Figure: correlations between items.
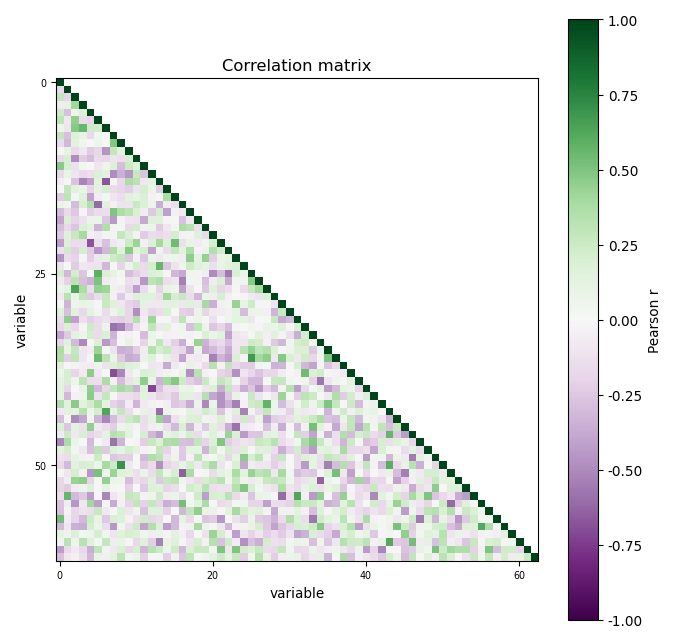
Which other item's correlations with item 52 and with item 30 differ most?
57
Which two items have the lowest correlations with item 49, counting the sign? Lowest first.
46, 40
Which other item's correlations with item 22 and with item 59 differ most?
45
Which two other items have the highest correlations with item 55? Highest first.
58, 16
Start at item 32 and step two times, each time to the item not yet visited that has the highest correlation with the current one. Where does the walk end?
4
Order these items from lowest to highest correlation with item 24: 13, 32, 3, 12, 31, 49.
3, 32, 31, 12, 49, 13
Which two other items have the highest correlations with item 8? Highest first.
50, 7
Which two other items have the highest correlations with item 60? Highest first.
43, 46
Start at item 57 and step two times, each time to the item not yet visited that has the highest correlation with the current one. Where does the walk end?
11
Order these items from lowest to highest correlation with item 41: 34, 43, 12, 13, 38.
13, 12, 34, 43, 38
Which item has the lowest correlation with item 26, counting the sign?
16
